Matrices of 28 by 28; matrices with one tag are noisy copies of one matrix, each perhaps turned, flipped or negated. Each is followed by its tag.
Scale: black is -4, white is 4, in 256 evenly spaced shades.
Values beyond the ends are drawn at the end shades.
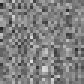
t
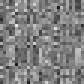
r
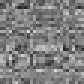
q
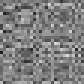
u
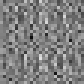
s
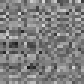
t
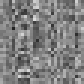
q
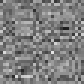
u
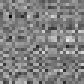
t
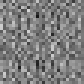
s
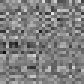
t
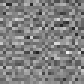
s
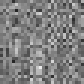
t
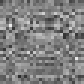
q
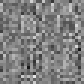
u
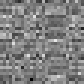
r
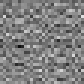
s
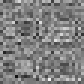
u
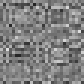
u
